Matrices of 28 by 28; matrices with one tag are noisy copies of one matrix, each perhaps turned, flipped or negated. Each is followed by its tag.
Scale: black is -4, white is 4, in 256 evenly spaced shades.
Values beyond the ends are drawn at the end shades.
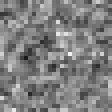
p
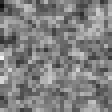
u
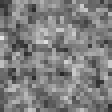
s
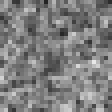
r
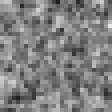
u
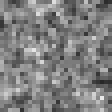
u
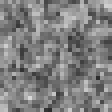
s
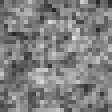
s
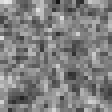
u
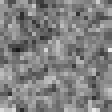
r
